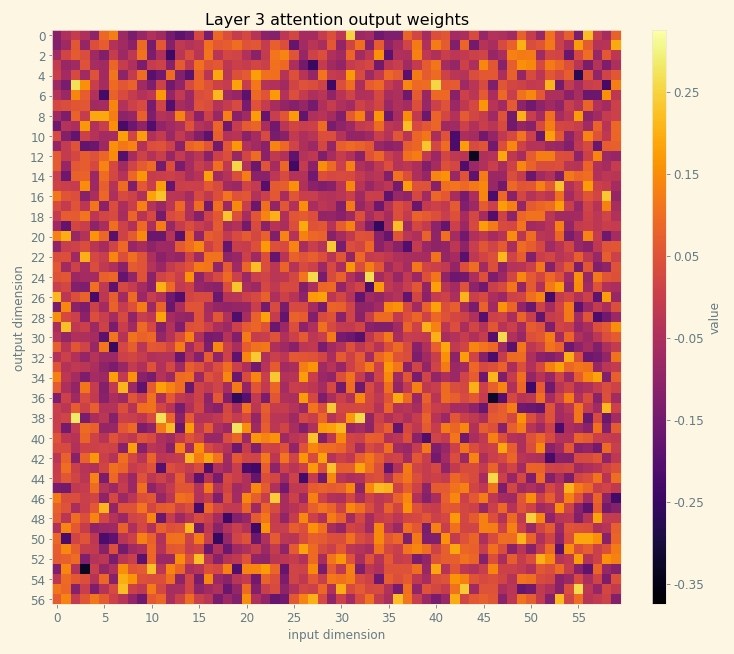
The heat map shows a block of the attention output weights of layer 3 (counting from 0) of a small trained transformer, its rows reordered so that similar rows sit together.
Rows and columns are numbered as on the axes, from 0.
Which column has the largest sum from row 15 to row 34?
53
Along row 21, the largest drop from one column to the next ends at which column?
30
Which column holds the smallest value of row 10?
42
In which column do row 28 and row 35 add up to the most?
11
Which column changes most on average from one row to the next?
19
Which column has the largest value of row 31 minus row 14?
44
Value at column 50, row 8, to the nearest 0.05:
0
